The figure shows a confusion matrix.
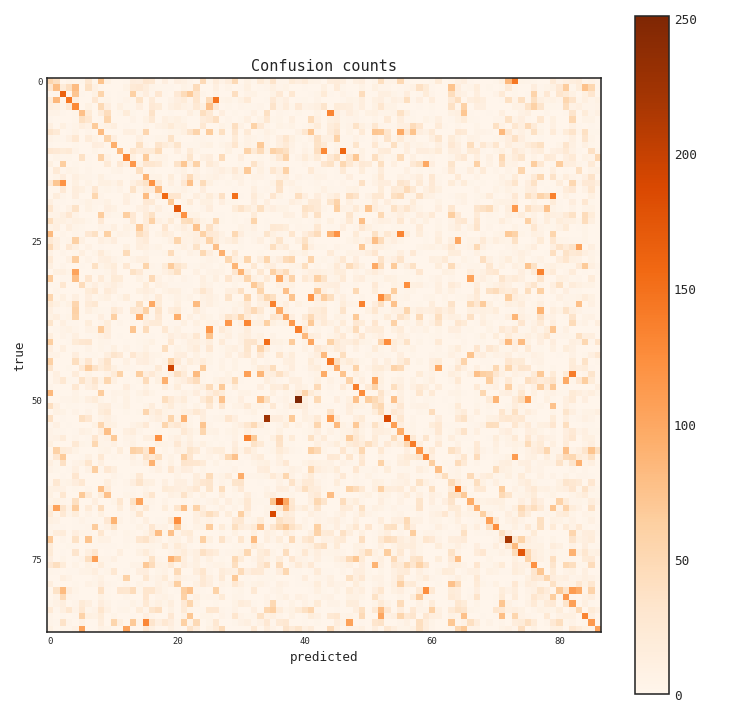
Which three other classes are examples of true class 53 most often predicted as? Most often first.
34, 44, 21
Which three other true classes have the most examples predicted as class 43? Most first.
11, 46, 34
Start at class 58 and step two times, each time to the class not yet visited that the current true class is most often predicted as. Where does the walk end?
2
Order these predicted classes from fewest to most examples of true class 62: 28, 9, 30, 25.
9, 28, 25, 30
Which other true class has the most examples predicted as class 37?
66
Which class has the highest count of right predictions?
72
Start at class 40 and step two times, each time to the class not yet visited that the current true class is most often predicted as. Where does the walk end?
64
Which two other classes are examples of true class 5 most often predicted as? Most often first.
44, 65
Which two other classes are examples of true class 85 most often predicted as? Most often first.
15, 47
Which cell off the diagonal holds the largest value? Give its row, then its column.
50, 39
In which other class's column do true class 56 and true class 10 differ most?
31
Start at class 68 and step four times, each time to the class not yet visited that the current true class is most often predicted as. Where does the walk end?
73
